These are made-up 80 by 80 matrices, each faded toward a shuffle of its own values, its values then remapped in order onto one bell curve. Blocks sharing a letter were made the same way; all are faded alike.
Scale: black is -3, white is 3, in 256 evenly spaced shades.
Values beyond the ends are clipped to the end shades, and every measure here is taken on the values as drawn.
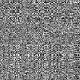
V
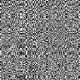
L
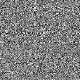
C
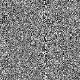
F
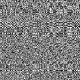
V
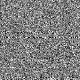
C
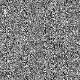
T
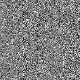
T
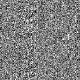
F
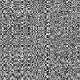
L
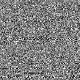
C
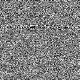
C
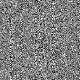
F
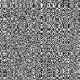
L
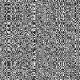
L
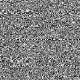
C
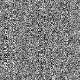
F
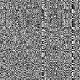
L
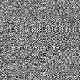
V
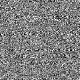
C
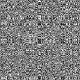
V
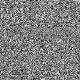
C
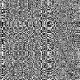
L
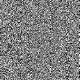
T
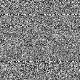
C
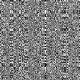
L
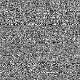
C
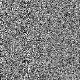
F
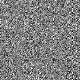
F
